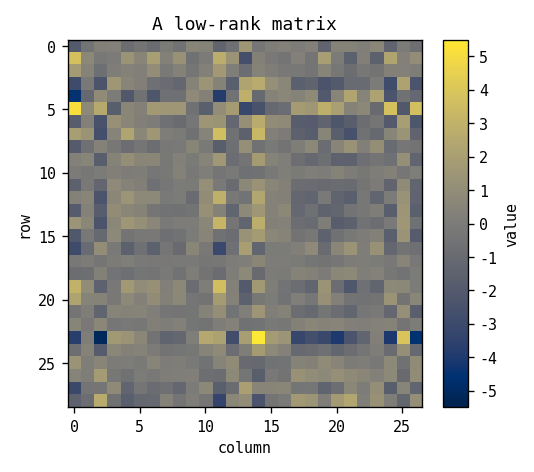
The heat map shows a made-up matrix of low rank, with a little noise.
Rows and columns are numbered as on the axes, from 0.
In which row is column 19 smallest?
23
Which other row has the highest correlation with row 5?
25
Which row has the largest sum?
5
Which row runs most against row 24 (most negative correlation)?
26
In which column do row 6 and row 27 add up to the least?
0
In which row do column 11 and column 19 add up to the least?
4
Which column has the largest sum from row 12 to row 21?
14
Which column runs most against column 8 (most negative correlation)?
13
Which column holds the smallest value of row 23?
2
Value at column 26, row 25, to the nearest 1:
1
